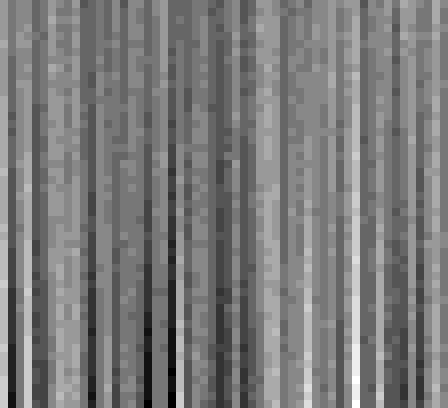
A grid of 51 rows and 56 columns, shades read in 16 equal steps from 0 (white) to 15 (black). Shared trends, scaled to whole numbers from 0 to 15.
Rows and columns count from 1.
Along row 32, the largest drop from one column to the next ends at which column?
23
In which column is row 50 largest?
22
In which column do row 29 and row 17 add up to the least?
45
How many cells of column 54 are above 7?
15
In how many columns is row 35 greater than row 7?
25
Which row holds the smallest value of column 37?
27
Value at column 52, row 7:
7
